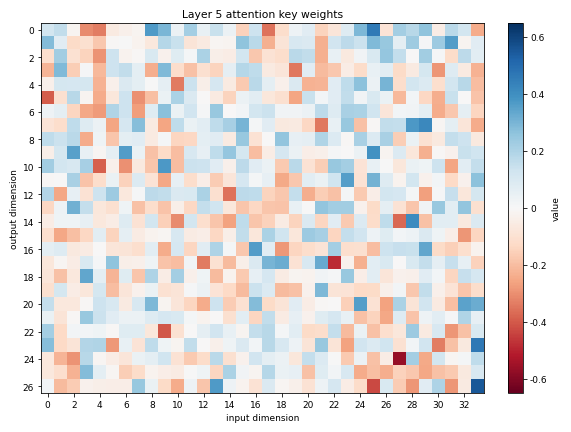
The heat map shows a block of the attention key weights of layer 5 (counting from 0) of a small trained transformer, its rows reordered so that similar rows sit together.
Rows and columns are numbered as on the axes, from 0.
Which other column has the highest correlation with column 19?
0
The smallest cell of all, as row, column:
24, 27
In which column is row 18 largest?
3
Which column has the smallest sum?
4
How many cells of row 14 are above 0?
15
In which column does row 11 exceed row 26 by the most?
25
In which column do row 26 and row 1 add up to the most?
33
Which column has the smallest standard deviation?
11
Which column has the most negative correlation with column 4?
1
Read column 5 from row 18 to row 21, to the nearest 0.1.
-0.2 -0.2 0.1 0.1
